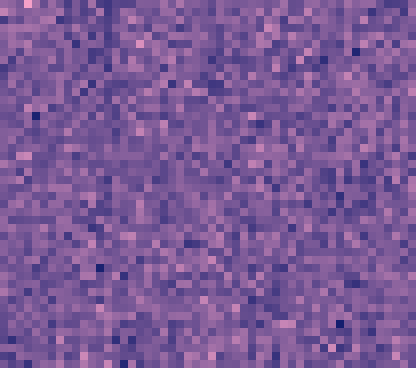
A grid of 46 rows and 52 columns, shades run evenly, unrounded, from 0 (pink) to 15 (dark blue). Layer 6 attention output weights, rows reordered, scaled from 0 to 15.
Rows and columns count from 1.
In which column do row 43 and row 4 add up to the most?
17
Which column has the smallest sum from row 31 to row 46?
27
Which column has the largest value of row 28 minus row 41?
36
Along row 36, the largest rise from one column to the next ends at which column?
44
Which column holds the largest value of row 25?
43
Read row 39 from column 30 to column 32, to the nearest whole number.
3 10 10
